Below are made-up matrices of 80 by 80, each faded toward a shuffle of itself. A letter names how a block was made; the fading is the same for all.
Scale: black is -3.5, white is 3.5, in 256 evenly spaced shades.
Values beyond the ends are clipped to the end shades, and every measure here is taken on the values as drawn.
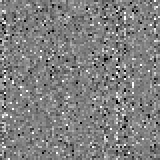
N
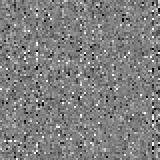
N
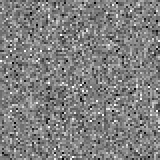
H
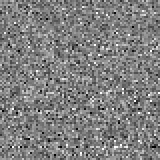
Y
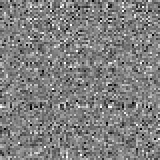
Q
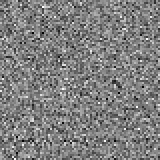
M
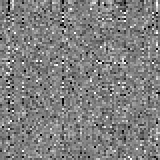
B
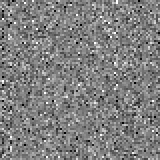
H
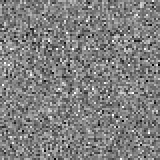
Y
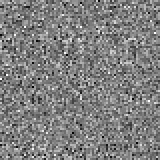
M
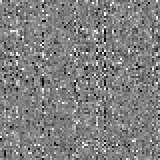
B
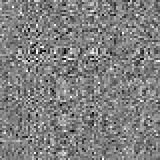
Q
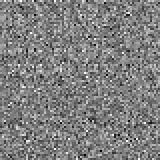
M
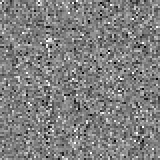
H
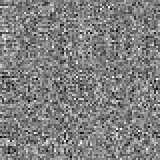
M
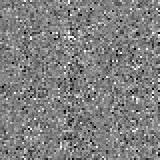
N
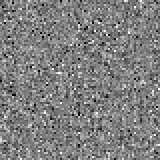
H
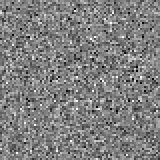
Y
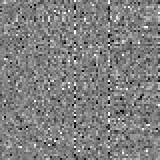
B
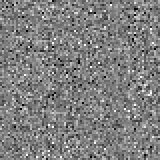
H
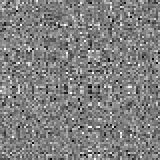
Q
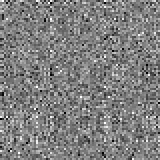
Q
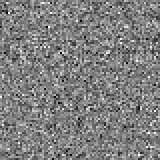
Y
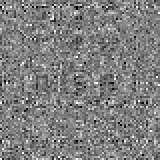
Q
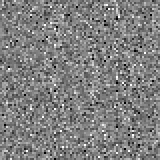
H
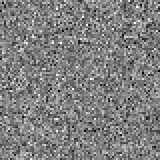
Y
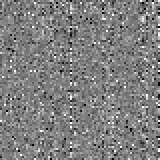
B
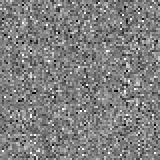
H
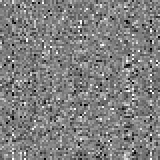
B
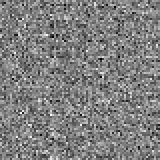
M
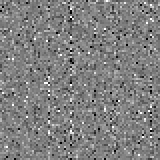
N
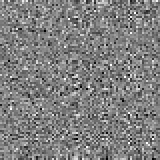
Q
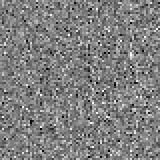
H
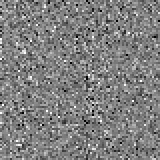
H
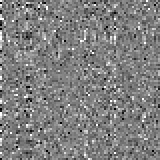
B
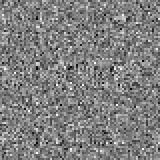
M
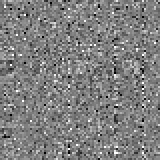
B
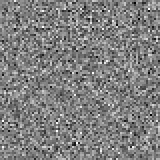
M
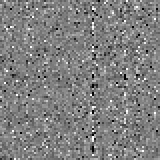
N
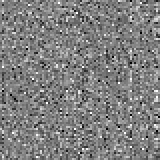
B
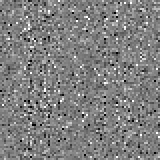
N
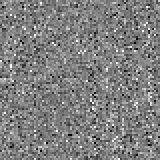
H
